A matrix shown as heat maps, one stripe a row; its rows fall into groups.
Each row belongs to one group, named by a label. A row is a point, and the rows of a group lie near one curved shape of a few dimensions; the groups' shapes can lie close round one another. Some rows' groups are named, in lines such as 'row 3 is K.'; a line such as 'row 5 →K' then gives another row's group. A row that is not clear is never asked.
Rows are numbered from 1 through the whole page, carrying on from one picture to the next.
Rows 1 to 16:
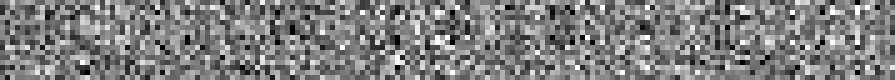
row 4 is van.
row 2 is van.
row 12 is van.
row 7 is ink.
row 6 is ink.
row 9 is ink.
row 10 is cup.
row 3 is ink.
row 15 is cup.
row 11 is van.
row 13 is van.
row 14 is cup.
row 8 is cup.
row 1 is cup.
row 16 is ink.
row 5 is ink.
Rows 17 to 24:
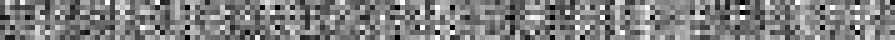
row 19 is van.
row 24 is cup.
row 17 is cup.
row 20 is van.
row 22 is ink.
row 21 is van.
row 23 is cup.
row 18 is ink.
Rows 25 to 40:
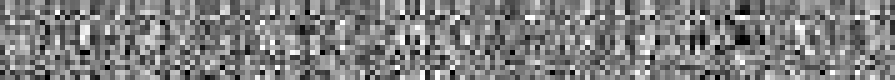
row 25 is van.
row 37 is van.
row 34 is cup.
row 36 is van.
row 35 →cup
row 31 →cup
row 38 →van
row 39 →ink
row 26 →van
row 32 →van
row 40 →cup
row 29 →cup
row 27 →van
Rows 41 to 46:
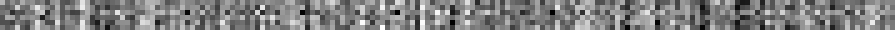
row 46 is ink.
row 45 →ink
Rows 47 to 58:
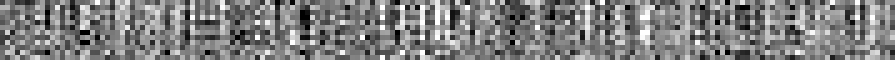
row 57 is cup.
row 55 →cup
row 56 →van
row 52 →van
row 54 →cup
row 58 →ink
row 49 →cup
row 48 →van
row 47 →ink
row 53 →cup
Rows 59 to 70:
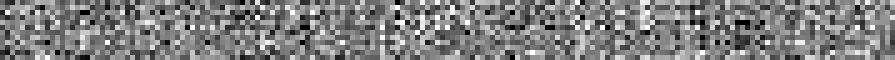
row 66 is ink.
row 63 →van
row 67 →cup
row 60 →van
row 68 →ink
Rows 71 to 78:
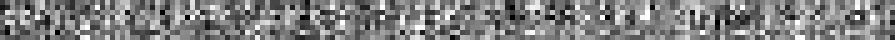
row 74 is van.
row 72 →van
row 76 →cup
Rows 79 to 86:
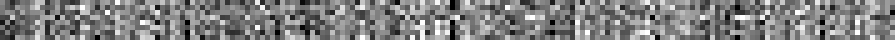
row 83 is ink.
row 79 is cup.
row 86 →ink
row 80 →ink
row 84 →cup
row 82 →van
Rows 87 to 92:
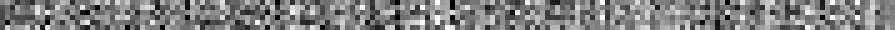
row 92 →cup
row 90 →ink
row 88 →ink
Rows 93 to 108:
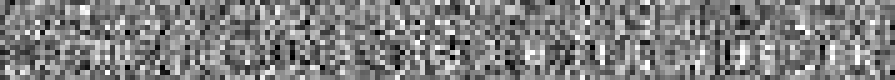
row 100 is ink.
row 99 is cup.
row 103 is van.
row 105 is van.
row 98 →cup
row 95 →ink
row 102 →ink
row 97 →van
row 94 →ink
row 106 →cup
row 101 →ink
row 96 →van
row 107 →cup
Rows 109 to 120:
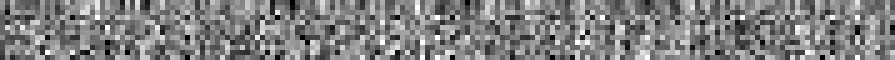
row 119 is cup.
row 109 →ink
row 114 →cup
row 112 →ink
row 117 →ink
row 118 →van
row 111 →ink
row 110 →ink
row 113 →ink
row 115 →cup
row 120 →ink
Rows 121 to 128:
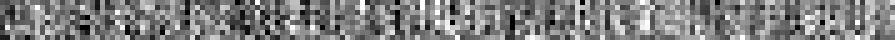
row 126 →cup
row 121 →cup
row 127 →cup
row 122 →ink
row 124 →cup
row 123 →cup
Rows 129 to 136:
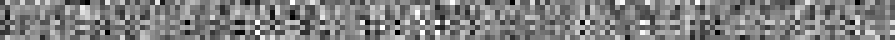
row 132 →ink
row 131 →ink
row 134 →ink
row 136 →van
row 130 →ink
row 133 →cup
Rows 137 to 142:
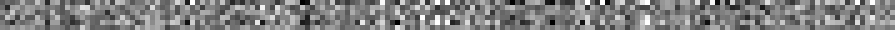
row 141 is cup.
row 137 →van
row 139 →van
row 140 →van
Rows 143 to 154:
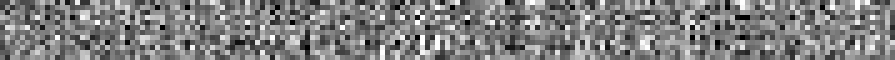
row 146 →van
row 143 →van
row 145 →ink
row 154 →ink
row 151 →cup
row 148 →cup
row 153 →ink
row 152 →van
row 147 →ink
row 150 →van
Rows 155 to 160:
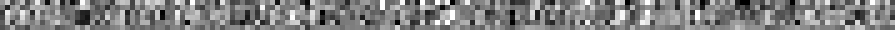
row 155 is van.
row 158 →cup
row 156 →ink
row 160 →van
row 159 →cup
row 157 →cup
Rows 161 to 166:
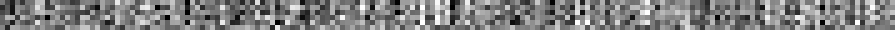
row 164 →cup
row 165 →ink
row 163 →cup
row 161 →cup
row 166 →ink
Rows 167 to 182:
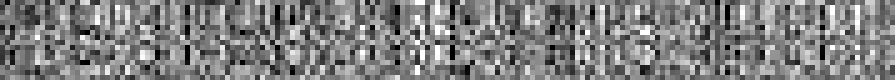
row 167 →cup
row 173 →cup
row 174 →ink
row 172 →ink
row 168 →ink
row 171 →ink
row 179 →cup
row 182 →van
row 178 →ink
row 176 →ink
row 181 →ink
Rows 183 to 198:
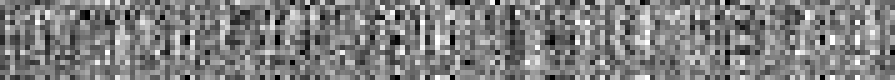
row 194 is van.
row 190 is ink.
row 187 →ink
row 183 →ink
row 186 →cup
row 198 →ink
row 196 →van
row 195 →ink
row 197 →van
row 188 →van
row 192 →van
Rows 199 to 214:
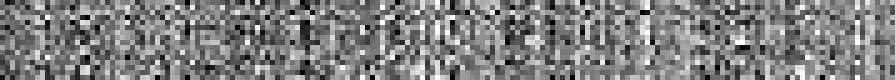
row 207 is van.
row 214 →ink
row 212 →cup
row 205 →cup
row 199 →cup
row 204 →cup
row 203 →van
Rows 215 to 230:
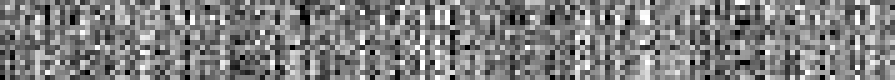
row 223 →cup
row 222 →ink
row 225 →ink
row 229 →cup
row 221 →ink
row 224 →ink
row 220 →van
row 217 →cup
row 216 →cup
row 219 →van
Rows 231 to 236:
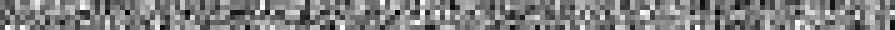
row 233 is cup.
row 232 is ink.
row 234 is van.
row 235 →cup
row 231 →ink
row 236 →cup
